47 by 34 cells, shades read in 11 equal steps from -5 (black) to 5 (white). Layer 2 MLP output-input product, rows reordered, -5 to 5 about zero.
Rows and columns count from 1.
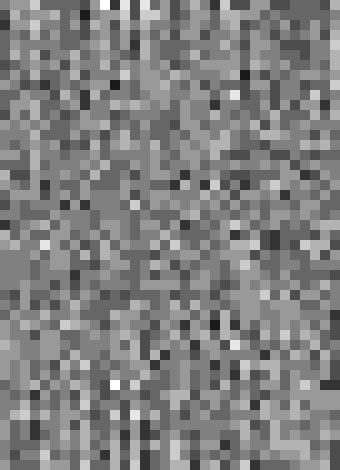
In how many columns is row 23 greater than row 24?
16
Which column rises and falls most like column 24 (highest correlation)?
32
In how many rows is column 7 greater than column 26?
19
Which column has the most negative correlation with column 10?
25
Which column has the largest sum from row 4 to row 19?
4
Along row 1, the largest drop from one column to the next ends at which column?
12
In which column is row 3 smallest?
1
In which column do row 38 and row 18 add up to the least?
24
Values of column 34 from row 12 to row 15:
2 0 -1 0
